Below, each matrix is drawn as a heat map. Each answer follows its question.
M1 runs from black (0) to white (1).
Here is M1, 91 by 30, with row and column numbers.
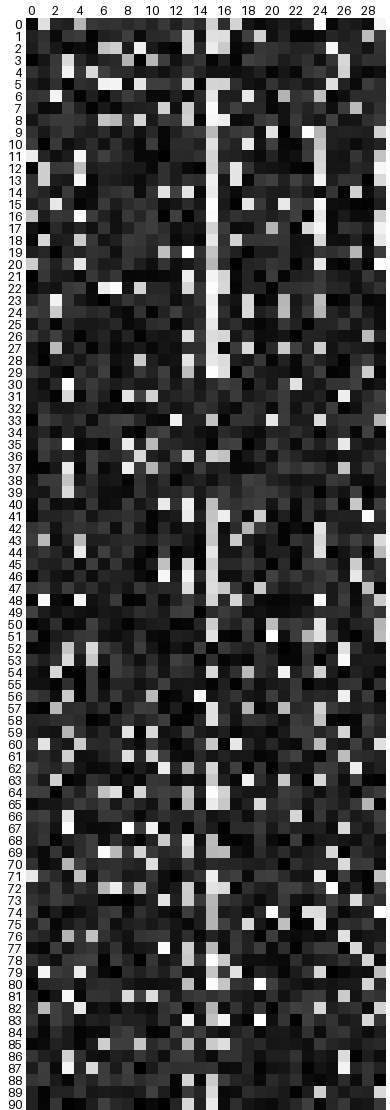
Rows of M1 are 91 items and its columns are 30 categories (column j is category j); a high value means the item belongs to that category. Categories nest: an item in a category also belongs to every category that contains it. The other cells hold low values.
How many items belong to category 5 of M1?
5
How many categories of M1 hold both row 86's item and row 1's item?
0
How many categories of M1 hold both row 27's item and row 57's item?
5
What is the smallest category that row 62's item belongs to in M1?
27
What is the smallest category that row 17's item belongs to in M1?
23
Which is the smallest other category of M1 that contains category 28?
16
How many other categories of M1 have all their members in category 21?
1
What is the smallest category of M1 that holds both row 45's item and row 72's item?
13
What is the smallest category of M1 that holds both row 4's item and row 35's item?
26
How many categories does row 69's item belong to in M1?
7
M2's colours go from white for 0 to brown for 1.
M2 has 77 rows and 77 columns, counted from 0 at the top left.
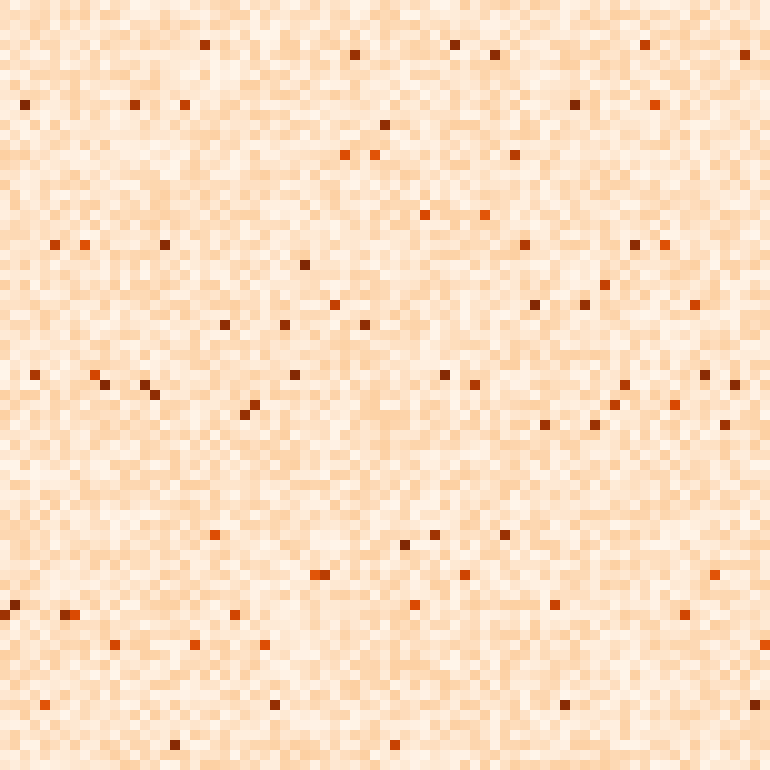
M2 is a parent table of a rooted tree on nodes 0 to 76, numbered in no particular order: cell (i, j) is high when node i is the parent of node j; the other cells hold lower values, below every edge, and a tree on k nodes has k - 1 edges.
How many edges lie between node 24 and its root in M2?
8
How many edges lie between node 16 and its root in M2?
9
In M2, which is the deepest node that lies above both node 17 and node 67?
74
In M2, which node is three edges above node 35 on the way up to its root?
41
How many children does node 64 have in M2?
4
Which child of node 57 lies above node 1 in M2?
32
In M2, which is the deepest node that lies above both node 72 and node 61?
42
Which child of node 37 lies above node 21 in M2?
70
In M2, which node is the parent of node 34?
15
